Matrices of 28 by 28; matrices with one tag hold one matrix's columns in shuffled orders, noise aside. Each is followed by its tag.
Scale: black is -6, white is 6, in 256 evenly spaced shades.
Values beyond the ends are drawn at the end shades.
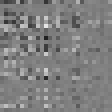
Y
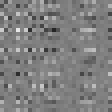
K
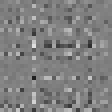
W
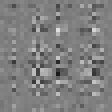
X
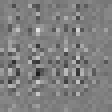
X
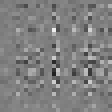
X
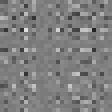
K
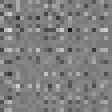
K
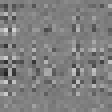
X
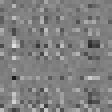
W
